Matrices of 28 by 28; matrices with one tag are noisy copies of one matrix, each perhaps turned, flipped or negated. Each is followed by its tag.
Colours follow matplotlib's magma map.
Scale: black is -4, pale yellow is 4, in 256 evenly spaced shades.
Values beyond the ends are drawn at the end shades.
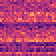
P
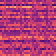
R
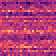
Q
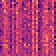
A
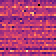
R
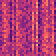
A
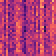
Q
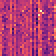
A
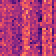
P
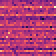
R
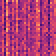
R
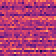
R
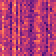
Q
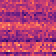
P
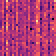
R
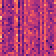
A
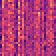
A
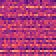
R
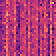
R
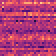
Q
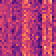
P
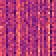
R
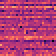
R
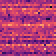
Q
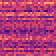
Q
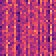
R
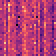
Q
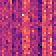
P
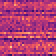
A
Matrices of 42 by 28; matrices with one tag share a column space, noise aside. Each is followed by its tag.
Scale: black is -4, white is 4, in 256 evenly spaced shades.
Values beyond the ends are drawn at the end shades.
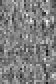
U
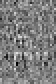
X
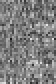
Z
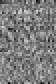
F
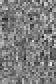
X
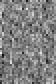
Z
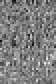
X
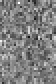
X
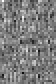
U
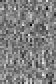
Z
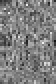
X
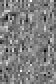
U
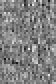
U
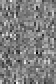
Z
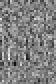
X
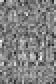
X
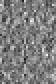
U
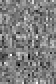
X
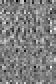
F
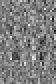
X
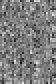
Z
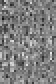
X
